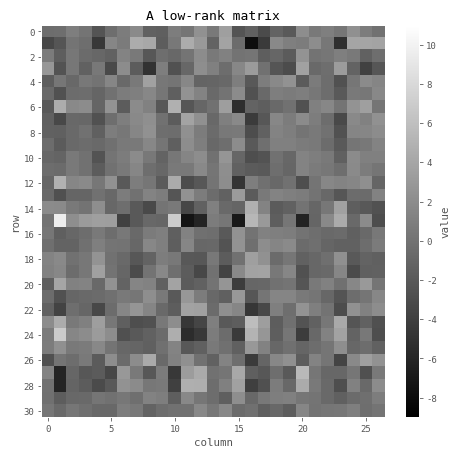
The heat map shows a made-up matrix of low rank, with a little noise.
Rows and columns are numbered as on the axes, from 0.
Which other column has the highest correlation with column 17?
4
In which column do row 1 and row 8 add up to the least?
16
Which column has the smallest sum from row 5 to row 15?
15
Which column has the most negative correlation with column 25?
0
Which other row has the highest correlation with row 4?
26
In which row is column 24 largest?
1
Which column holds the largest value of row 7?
11
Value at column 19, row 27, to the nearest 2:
-2
